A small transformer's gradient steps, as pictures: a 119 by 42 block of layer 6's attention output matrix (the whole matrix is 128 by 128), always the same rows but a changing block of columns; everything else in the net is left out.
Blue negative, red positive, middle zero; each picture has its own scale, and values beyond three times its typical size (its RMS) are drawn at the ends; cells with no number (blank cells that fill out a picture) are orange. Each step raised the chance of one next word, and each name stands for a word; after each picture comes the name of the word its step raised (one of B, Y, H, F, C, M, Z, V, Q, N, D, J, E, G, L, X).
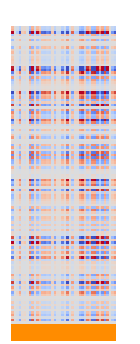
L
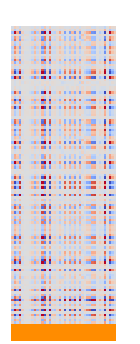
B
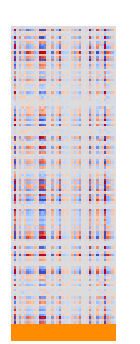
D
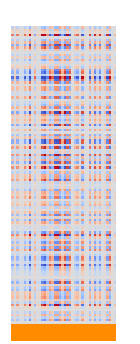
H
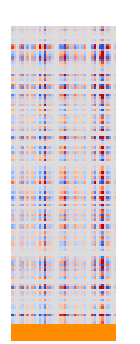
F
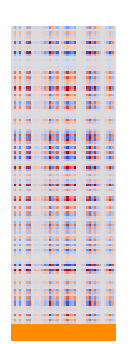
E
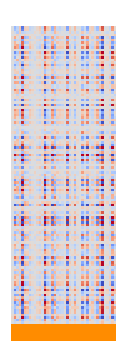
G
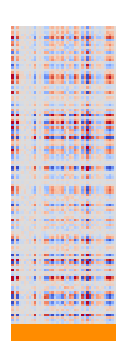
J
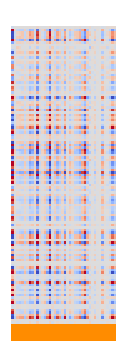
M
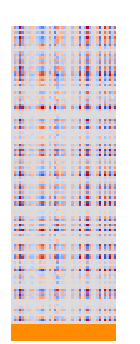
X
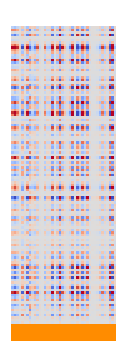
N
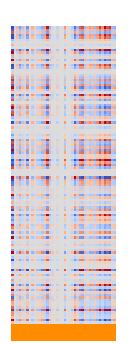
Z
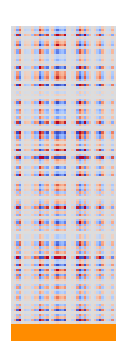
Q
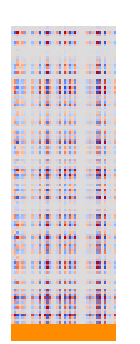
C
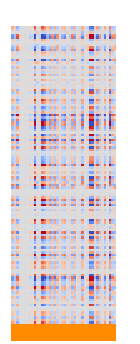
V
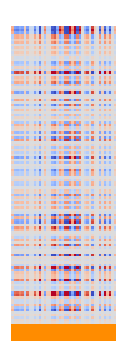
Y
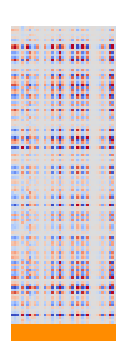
F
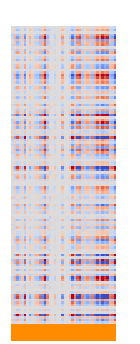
J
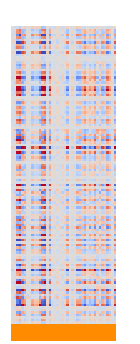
E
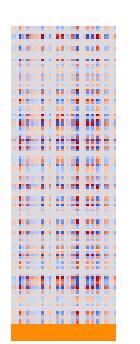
V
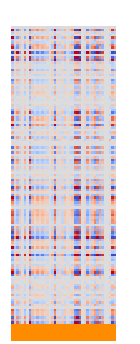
D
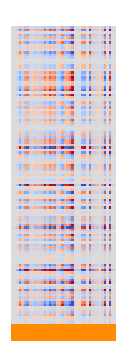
E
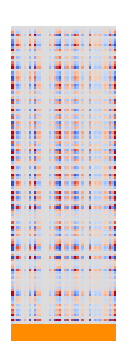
Q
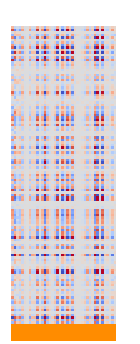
D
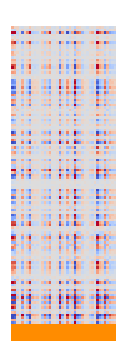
C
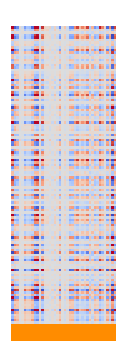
Z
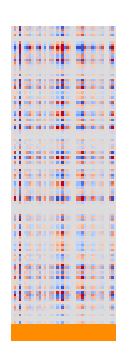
N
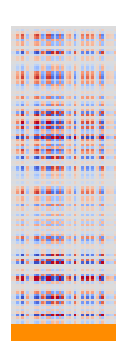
J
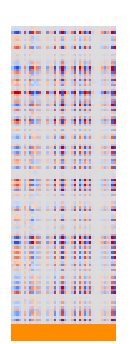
L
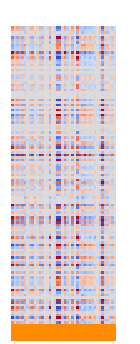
G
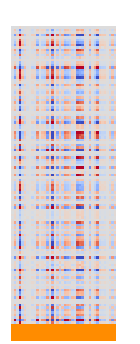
Q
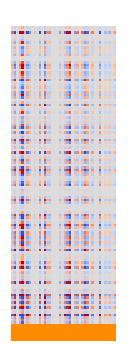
C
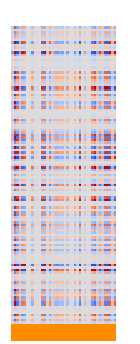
E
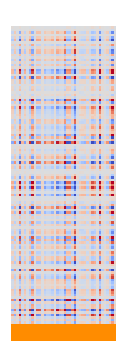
B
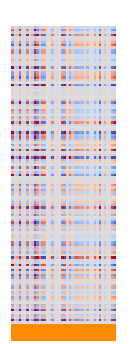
Q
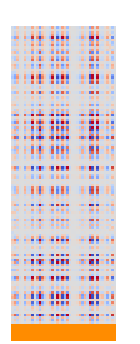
J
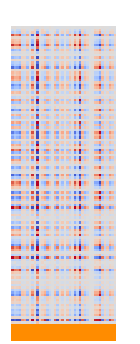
Q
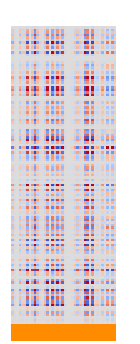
E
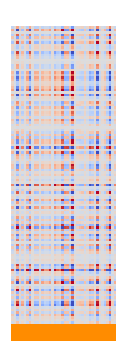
E
